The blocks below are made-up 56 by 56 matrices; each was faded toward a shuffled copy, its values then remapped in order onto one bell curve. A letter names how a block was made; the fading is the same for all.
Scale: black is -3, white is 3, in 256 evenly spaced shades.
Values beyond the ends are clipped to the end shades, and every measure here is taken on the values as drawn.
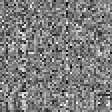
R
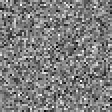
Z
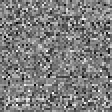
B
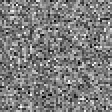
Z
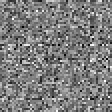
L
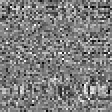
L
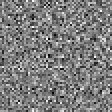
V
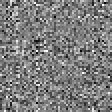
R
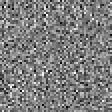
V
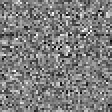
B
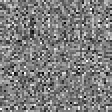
R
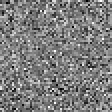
B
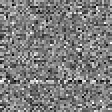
L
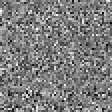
B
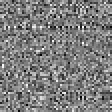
L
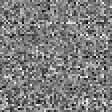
B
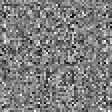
R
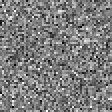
Z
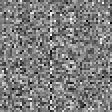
R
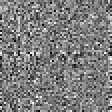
R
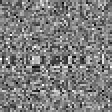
L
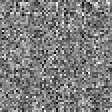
V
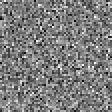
Z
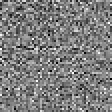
L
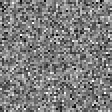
Z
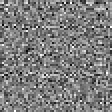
L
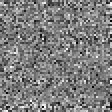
B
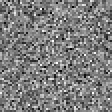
Z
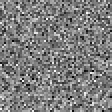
Z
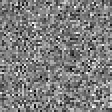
V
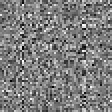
R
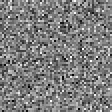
Z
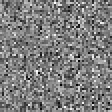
B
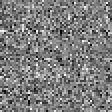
B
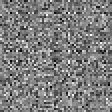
L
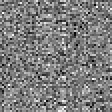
V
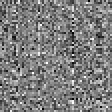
R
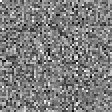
R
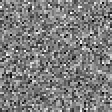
Z
